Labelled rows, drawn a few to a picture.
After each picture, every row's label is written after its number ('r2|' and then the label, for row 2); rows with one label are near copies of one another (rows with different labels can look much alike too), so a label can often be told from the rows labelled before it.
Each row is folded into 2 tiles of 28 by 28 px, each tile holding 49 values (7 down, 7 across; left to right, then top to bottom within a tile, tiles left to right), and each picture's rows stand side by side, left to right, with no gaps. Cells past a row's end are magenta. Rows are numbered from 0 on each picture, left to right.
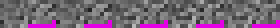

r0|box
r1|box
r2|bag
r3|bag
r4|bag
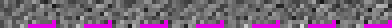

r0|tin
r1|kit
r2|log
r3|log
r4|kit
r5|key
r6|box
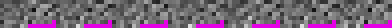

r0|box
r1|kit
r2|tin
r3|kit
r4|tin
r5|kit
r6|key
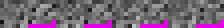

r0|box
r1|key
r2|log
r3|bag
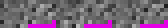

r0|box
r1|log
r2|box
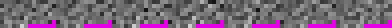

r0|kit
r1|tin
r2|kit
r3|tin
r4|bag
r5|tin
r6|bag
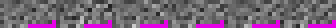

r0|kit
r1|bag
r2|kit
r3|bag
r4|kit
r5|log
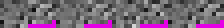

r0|box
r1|box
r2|kit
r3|box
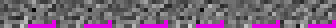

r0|bag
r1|bag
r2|bag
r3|key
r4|kit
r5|log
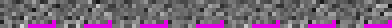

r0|kit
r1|key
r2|key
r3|box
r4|kit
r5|key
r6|box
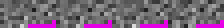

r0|kit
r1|kit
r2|kit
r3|log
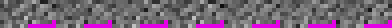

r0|tin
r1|key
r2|kit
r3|tin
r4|tin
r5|log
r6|box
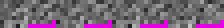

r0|log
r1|tin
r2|log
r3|key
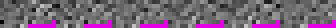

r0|box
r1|key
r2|kit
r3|tin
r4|tin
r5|kit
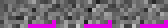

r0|bag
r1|key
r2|key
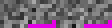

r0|bag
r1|log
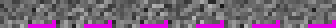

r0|key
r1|log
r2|box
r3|tin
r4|log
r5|bag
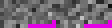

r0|log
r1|tin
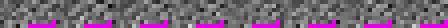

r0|log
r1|tin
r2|tin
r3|kit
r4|box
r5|log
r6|box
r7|kit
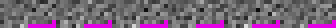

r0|kit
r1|log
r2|kit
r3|bag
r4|kit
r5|box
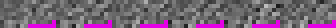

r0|log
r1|log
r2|bag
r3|log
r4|box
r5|key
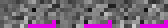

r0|bag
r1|box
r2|key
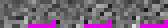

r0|bag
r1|box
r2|kit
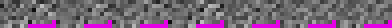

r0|key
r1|box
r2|tin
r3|box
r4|bag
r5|log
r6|log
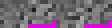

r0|box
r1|bag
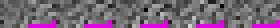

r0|box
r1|tin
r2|box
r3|tin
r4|log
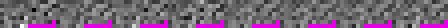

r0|kit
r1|box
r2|kit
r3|bag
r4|log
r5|log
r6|log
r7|log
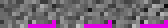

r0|tin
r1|kit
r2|box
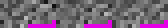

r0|tin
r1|box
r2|log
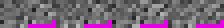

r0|box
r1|key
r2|box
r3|log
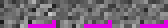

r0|box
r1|log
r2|key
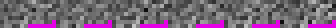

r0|bag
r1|log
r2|bag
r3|tin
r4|bag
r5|box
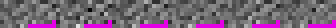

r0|tin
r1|kit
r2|tin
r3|kit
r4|tin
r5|key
